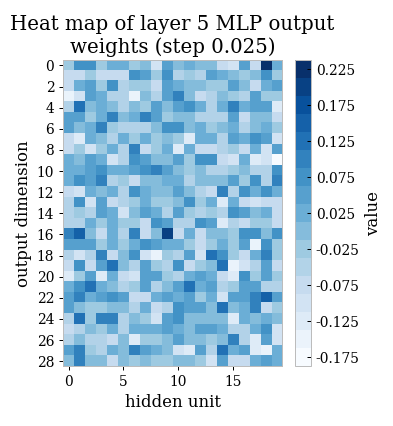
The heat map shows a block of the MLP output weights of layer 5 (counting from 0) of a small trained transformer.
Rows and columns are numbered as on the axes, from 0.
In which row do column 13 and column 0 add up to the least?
3
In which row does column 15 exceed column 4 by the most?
26
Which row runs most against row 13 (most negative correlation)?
12
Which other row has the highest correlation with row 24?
19
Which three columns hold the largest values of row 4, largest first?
1, 15, 11
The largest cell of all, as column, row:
18, 0
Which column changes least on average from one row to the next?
5
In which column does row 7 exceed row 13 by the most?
17
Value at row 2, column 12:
0
